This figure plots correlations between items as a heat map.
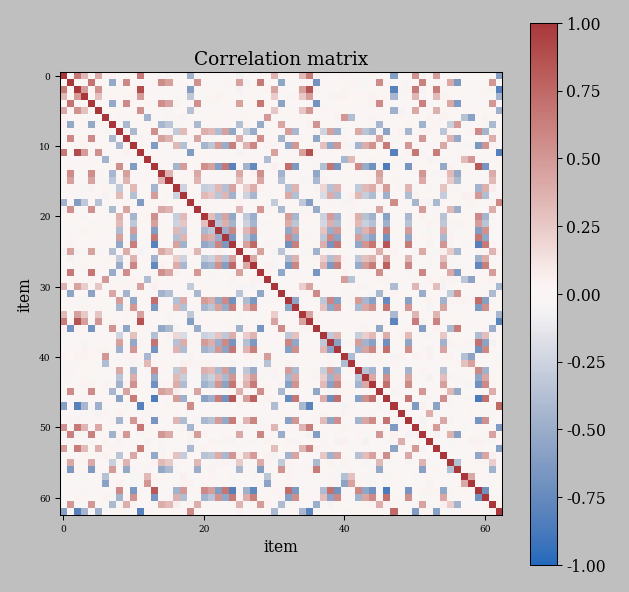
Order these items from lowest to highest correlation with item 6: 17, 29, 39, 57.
57, 17, 39, 29
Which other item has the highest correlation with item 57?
58
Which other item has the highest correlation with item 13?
59
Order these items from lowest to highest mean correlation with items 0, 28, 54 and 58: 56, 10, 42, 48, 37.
56, 42, 48, 37, 10
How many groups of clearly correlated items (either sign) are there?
5
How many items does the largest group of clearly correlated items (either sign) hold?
25
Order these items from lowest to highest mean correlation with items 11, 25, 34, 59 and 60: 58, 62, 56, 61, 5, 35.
62, 56, 58, 61, 5, 35
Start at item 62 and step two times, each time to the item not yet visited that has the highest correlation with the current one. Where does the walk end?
18
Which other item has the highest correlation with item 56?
36
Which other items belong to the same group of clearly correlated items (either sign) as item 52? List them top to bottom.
48
